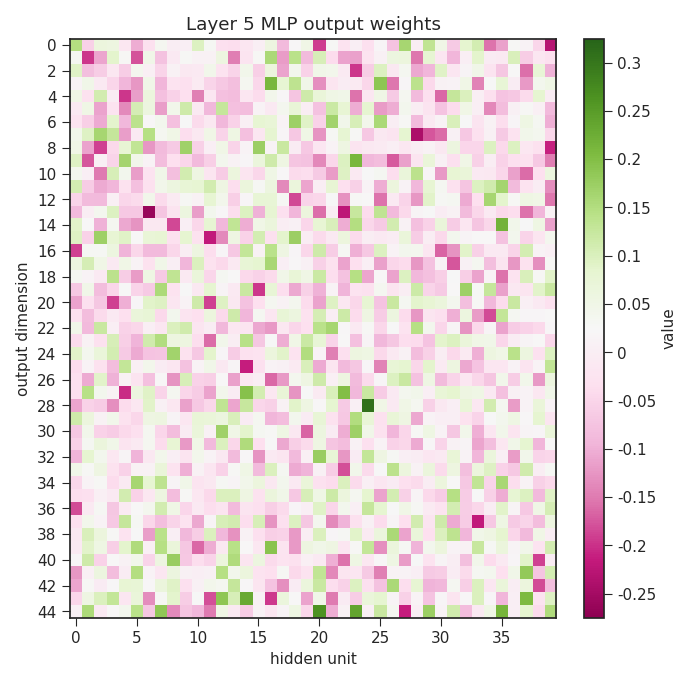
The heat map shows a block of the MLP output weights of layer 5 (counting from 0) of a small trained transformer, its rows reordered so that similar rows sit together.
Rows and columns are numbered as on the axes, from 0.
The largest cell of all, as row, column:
28, 24
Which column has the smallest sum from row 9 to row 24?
5
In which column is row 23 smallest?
11
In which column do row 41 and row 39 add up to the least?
25
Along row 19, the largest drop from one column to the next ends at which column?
15
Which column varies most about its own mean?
20
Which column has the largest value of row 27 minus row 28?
22
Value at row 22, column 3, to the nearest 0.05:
0
